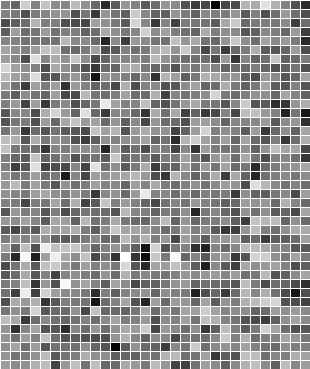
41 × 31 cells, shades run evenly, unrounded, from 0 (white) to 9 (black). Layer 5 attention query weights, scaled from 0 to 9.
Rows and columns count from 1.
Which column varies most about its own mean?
15
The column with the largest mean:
31
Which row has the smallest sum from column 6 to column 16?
26
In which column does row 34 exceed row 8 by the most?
1
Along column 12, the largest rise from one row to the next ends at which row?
39
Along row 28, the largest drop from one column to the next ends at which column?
16
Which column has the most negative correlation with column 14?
9
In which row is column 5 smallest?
28
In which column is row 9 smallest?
4
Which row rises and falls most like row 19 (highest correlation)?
35
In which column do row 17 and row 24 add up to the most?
20
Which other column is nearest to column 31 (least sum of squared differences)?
11
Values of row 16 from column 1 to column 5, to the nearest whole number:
2 3 6 3 5
